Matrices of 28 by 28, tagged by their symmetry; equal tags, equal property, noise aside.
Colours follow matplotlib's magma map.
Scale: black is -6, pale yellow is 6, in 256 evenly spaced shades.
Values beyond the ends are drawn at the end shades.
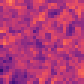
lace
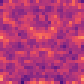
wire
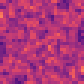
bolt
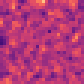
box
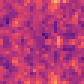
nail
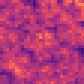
lace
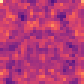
wire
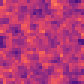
nail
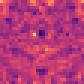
wire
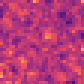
lace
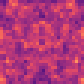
wire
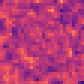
lace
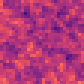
lace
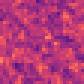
box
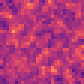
lace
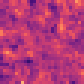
box
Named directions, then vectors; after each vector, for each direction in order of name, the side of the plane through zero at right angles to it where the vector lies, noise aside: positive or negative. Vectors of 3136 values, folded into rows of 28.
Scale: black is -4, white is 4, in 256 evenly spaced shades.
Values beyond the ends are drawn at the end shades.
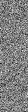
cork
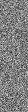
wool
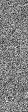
positive, negative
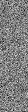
positive, negative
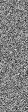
negative, negative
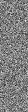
positive, positive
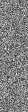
negative, positive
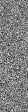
positive, negative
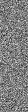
positive, positive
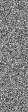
positive, positive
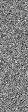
positive, positive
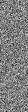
negative, negative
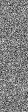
negative, positive
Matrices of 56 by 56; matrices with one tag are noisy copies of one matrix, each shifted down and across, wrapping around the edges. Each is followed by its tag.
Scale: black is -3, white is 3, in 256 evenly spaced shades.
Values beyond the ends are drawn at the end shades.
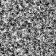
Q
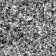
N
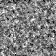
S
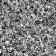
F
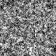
N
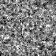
N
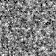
Q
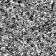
F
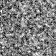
Q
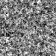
S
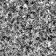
S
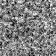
N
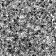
N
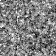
N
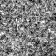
N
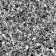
F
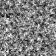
S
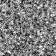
Q
